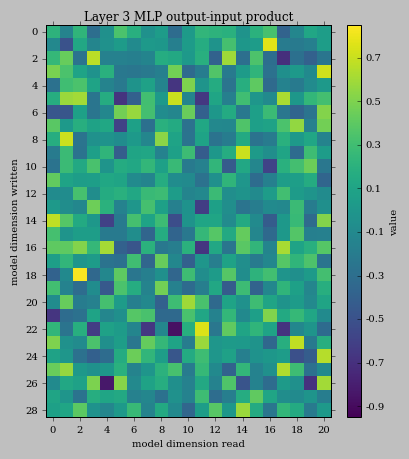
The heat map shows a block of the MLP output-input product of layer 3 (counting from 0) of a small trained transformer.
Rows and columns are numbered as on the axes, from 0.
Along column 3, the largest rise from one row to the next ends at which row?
23
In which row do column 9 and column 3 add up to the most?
2
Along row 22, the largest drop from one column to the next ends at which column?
12
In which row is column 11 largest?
22
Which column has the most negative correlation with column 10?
8
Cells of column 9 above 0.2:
5
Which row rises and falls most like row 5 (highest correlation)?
16
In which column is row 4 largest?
10
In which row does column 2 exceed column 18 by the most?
18
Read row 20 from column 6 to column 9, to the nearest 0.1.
-0.2 -0.1 -0.4 0.3
